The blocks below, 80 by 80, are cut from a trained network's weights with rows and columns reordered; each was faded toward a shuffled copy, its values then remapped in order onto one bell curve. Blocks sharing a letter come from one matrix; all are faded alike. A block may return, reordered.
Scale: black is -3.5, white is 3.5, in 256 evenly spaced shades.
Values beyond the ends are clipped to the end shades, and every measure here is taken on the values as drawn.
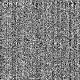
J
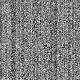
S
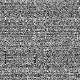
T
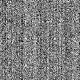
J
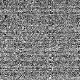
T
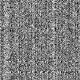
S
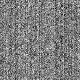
J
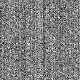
J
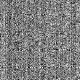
J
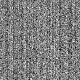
J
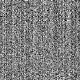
J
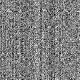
S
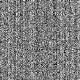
J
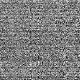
T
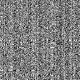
J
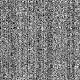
S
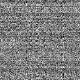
T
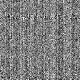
S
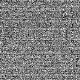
T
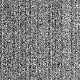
S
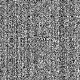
S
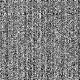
S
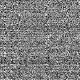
T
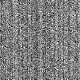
S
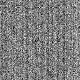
J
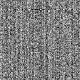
S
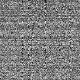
T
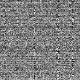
T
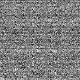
T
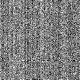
J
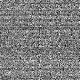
T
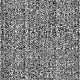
J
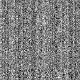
S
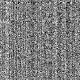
S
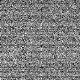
T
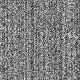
S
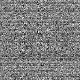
T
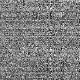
T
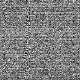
T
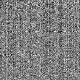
S
